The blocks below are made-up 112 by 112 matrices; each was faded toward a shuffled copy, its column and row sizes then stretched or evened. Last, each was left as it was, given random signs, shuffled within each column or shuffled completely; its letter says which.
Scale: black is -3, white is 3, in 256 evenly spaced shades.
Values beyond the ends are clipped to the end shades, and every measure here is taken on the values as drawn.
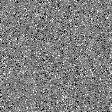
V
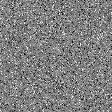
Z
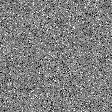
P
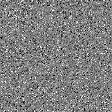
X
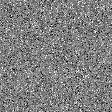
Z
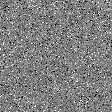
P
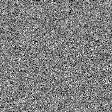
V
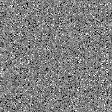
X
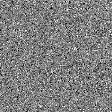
V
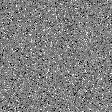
P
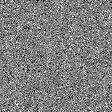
Z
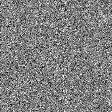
Z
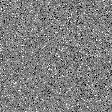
Z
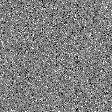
Z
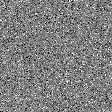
P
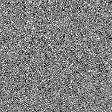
X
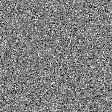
Z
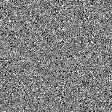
V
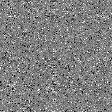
X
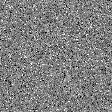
Z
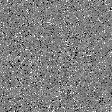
X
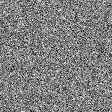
P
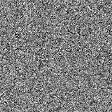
V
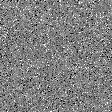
P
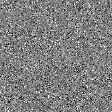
V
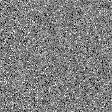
Z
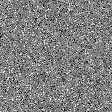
P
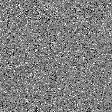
X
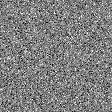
P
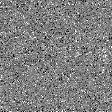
X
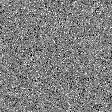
P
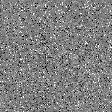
X
